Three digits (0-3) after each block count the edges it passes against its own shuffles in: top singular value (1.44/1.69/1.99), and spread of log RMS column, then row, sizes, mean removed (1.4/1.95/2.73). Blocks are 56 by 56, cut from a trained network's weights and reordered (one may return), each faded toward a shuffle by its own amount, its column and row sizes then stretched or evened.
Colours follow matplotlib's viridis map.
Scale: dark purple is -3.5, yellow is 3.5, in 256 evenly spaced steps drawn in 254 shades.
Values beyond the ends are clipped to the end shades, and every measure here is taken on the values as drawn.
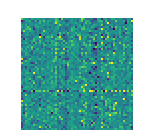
1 2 1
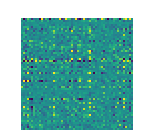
2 2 3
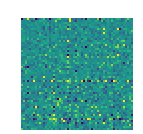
1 1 2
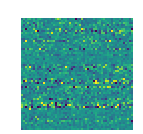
0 0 3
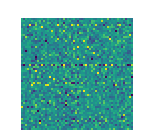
2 0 1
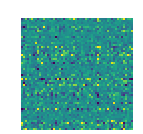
1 1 3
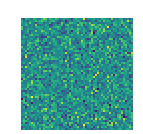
1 1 0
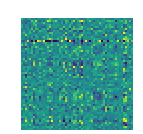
3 2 2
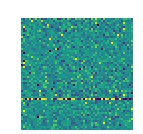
3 0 1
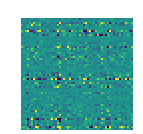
2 1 3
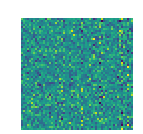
1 2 0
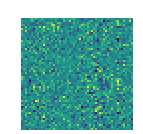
1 2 1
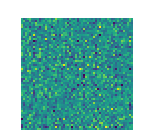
1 1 1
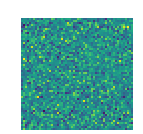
0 0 1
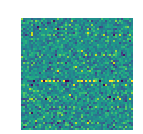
1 0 2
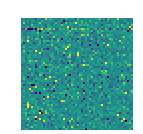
0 1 0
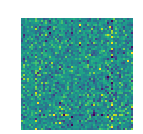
1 2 0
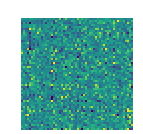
1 2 2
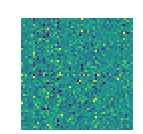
0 2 0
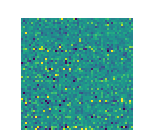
0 1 2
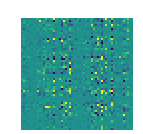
0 3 2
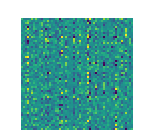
2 3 1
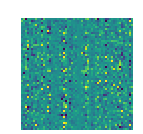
0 3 1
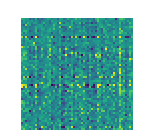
3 1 2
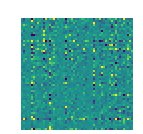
0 3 2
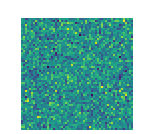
0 0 0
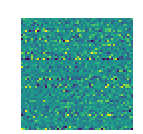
0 0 3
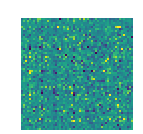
0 1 2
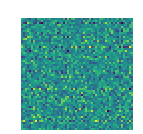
2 0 2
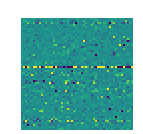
3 0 2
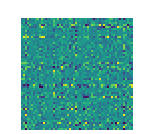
2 2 3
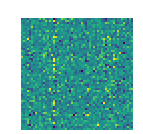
0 2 1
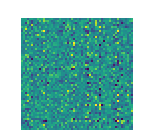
0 2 1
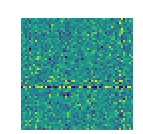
3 1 1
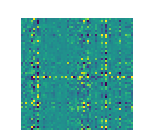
3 3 2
